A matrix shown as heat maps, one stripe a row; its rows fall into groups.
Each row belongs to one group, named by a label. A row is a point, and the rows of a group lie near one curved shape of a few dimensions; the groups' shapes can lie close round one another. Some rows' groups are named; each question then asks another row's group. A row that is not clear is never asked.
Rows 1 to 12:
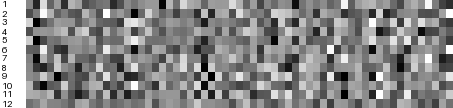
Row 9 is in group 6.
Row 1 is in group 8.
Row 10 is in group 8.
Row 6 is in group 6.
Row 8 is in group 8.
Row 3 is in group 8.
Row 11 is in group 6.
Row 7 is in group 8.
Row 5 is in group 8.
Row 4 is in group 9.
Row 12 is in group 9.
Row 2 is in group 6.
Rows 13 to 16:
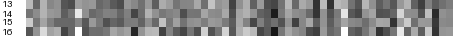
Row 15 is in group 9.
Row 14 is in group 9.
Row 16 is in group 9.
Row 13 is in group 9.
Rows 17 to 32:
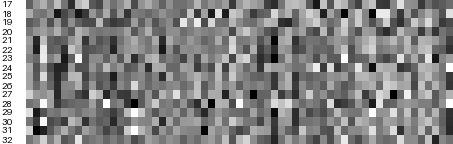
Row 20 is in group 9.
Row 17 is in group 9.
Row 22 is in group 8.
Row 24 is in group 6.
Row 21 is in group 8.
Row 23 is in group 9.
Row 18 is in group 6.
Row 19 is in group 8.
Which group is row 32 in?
9
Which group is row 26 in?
8
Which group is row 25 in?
8
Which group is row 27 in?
9
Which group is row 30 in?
8
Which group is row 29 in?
8
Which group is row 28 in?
6
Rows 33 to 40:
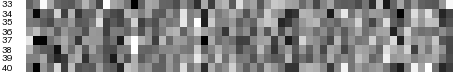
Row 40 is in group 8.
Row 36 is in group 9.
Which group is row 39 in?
8
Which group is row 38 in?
8
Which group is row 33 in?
6
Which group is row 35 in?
8
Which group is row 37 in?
8
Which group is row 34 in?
8
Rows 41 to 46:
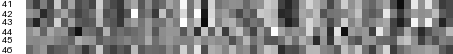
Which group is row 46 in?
8
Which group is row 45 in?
9
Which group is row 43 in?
8
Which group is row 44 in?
6
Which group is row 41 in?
8
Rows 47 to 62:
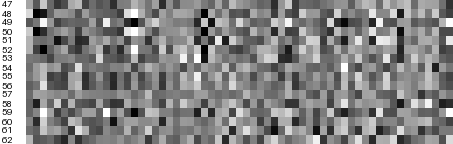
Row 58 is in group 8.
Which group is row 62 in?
6
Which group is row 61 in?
9
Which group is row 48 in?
8
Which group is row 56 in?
8
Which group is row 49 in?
6
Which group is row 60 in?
8
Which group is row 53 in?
8
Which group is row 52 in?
8
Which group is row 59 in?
6
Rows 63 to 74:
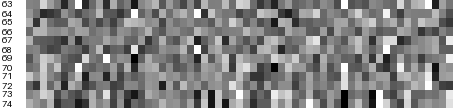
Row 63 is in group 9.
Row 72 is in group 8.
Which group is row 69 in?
6
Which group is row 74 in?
6
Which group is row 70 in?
9
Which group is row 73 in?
6
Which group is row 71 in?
9
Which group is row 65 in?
8
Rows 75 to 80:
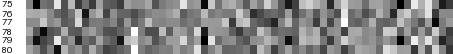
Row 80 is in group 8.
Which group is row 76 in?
9
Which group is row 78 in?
8
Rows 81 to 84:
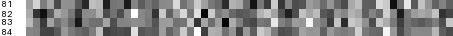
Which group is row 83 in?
6
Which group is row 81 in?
9
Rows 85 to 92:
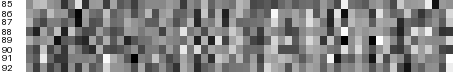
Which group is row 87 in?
6
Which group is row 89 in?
6
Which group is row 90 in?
8
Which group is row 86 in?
6
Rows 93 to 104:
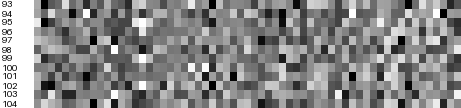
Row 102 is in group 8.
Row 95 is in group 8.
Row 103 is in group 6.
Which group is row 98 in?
6
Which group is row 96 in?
8
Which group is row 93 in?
8
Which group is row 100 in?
8
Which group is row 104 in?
9
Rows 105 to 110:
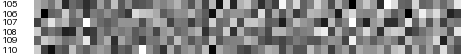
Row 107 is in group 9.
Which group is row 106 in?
8
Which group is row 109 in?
9
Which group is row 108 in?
6
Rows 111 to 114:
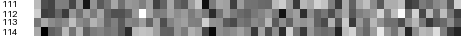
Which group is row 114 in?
8
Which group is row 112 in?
8
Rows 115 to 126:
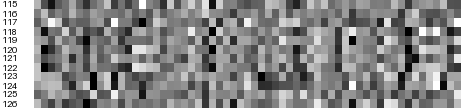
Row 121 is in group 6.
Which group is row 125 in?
6
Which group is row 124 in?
9
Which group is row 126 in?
6
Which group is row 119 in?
6
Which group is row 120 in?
8
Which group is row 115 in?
8
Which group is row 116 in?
9
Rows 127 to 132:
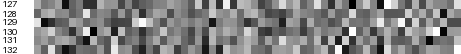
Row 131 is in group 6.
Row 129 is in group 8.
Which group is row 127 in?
6
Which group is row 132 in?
6
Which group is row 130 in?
9
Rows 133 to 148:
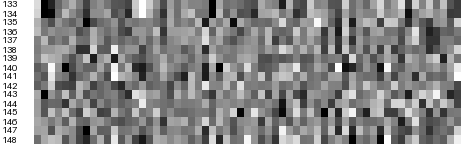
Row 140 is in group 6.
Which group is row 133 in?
8
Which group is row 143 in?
8
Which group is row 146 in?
9
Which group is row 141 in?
6
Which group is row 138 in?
6
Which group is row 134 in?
8
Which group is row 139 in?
9
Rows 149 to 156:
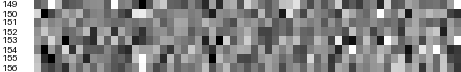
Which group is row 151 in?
9
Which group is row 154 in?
8
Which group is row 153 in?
6
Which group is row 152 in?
9
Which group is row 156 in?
8
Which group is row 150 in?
8
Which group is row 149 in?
6
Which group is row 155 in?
8
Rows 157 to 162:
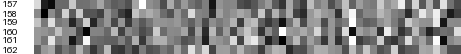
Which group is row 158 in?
8
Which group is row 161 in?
9
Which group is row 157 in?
8
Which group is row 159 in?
9
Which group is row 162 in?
8
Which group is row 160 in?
6
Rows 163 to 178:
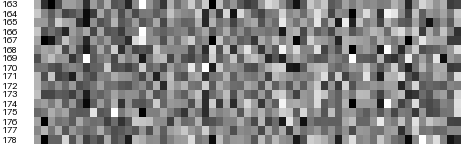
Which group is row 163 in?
8
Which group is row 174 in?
6
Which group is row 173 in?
6
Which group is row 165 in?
6
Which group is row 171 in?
6
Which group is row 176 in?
8
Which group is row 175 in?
6
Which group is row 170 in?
8
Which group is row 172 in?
9
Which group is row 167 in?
8
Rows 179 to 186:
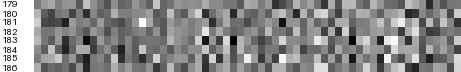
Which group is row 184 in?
8
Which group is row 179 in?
9
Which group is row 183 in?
6
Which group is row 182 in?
9
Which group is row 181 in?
8
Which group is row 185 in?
6
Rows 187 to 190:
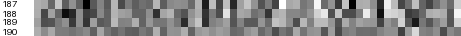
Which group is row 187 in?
6
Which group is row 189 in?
6
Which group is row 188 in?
6
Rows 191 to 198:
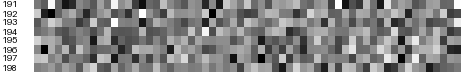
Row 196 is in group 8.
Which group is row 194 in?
8
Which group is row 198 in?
9
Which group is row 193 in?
6
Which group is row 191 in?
6
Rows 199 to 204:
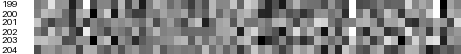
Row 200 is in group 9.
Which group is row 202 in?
9
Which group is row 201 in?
6
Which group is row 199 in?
9
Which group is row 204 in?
9
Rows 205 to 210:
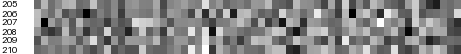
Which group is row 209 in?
9
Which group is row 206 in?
6
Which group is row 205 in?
9
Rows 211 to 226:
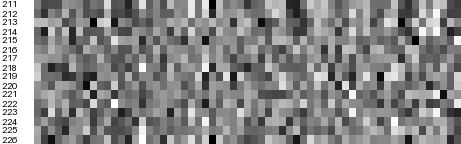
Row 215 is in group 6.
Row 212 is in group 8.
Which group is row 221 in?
9
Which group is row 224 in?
8
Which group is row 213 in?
9
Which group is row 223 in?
8
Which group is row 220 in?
6
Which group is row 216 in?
9
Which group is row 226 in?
8
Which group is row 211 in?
8
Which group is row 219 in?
6
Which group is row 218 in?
8
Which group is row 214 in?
8
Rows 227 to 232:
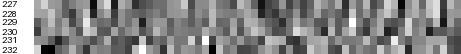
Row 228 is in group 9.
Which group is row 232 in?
8
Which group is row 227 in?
9
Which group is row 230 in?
9
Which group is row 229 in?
9
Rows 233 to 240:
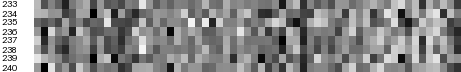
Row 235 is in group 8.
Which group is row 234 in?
9
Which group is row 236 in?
8
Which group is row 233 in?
8
